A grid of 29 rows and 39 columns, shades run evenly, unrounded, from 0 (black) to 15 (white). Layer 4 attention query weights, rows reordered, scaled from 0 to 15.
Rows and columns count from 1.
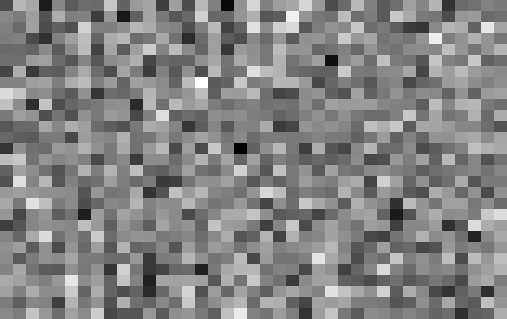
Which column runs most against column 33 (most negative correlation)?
22
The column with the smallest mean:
5
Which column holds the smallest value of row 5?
18
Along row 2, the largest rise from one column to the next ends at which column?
23
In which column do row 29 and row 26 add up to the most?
6
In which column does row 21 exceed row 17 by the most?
37
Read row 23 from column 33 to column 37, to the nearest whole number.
4 5 9 7 8
